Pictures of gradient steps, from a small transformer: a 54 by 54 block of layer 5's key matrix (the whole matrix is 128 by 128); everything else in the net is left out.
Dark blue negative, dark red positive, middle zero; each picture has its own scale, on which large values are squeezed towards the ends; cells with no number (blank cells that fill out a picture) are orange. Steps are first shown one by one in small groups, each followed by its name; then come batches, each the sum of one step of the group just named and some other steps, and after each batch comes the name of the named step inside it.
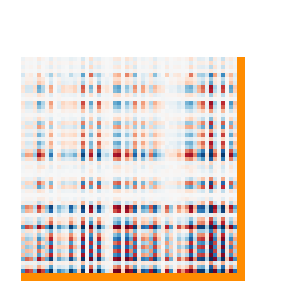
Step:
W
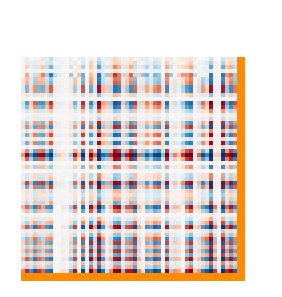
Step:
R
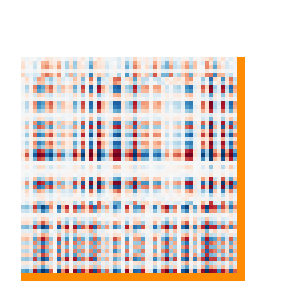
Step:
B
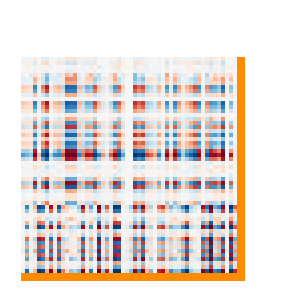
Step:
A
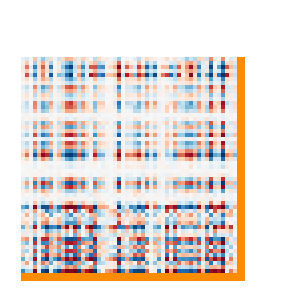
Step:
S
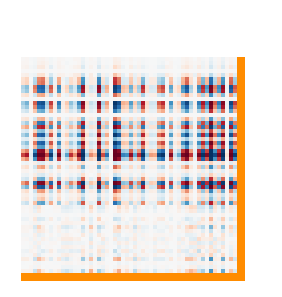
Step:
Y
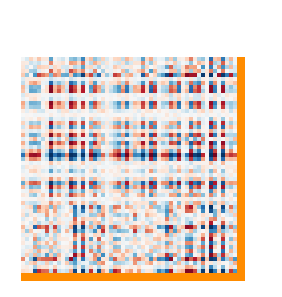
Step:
W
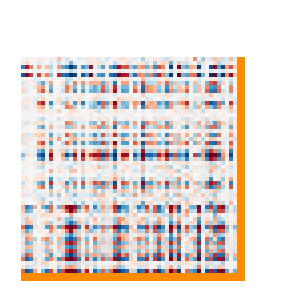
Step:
S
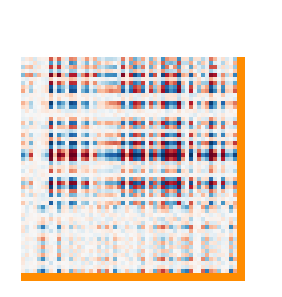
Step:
A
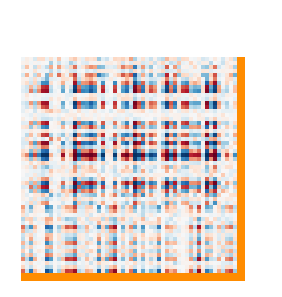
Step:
R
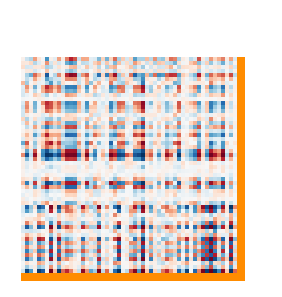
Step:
A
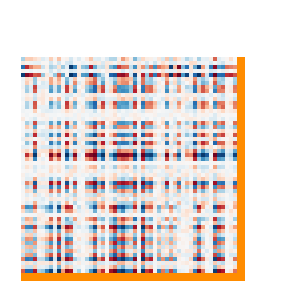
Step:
S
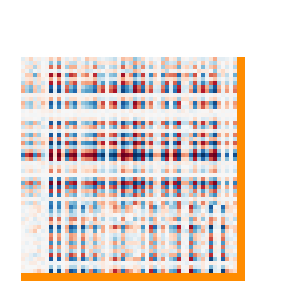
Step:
W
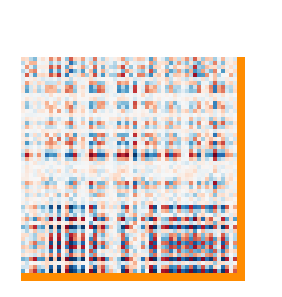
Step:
W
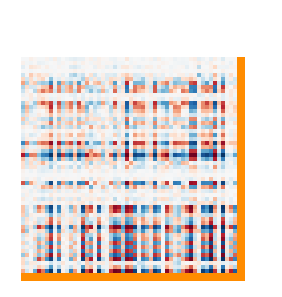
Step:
W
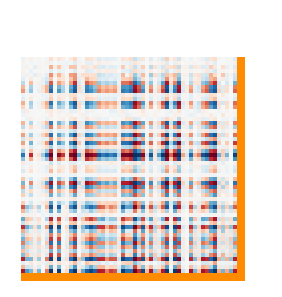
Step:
A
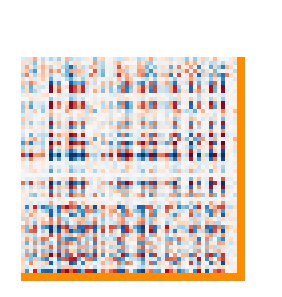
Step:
S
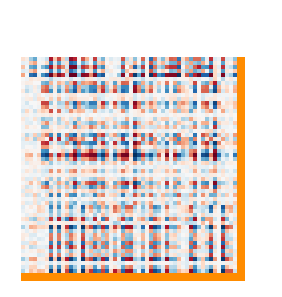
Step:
W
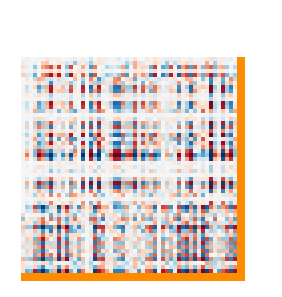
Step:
B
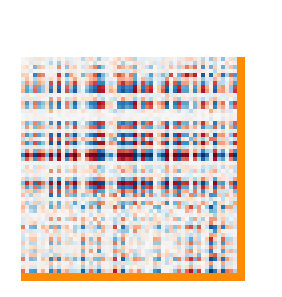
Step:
R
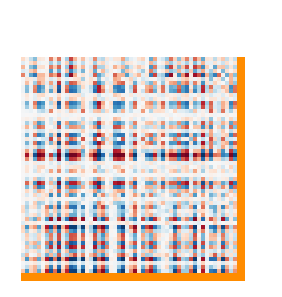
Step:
Y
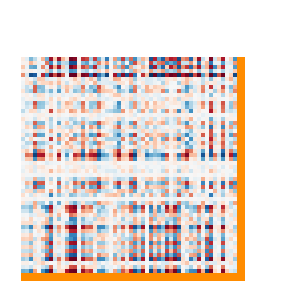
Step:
B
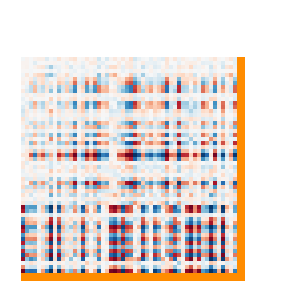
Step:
R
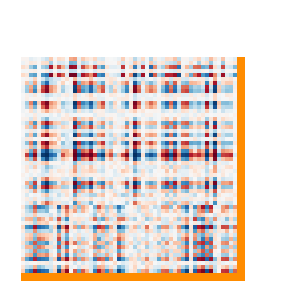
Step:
A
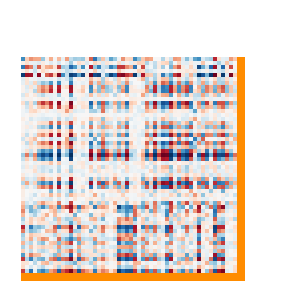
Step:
S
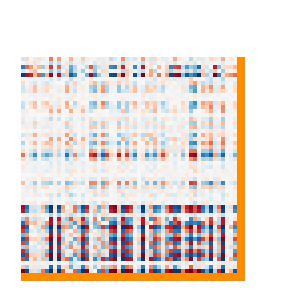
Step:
W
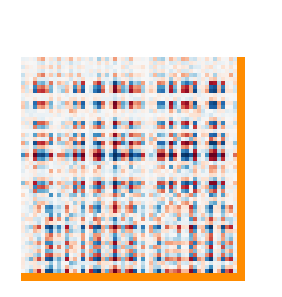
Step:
W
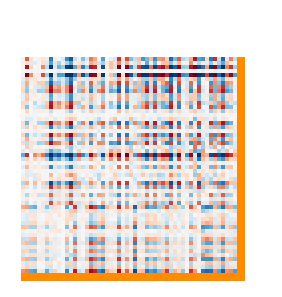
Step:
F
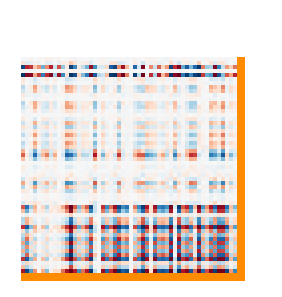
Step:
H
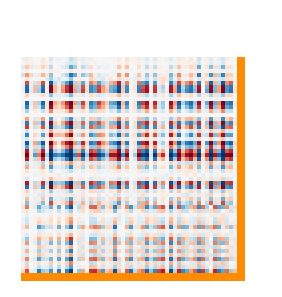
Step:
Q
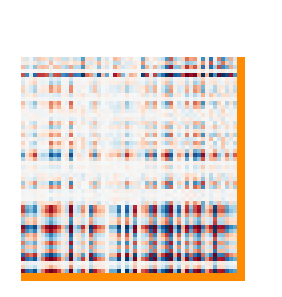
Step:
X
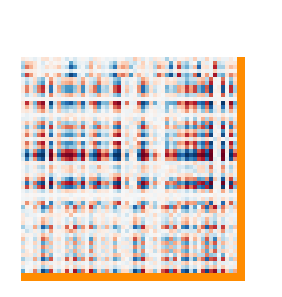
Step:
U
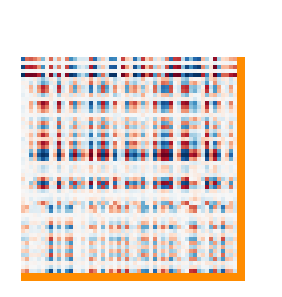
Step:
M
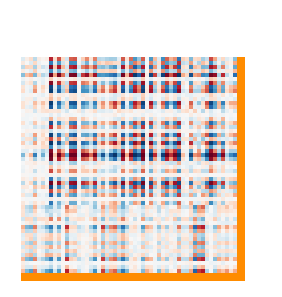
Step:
U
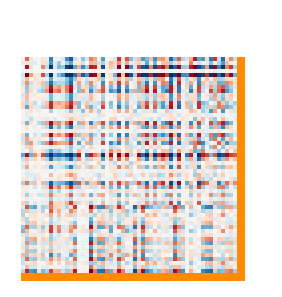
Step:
F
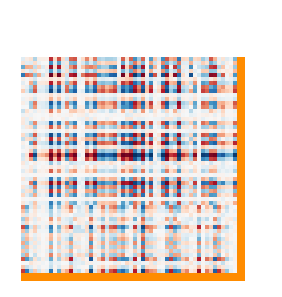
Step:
H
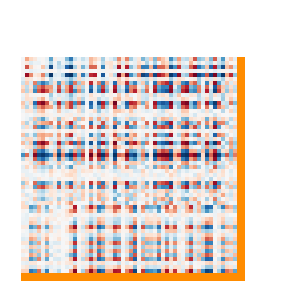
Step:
F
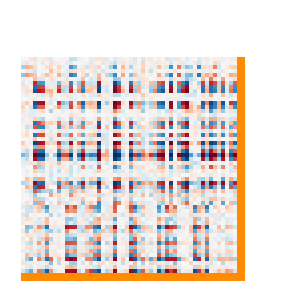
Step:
U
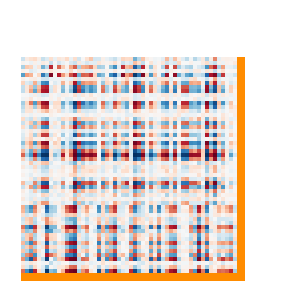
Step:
M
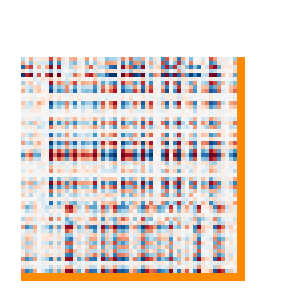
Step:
H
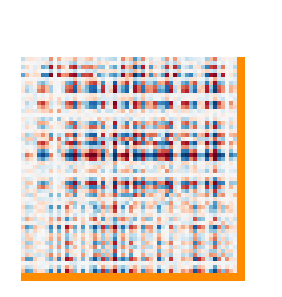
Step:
M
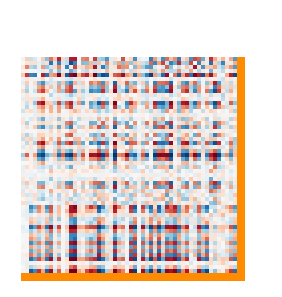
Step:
F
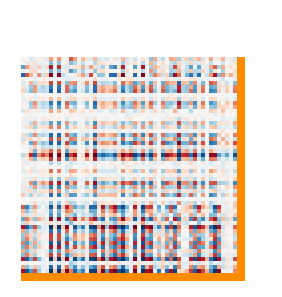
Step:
H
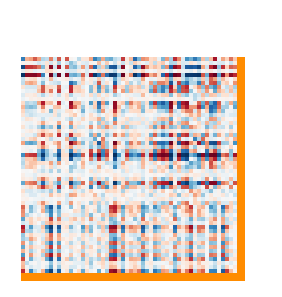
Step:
M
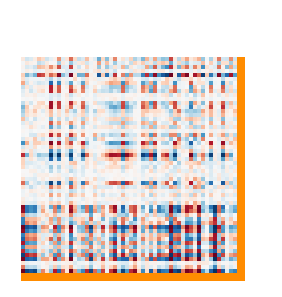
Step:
X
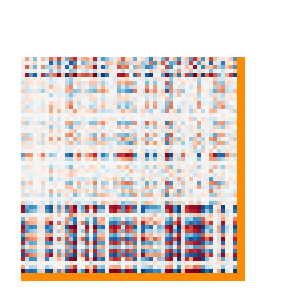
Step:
F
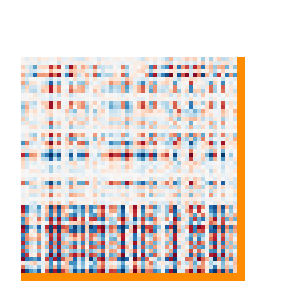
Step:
X
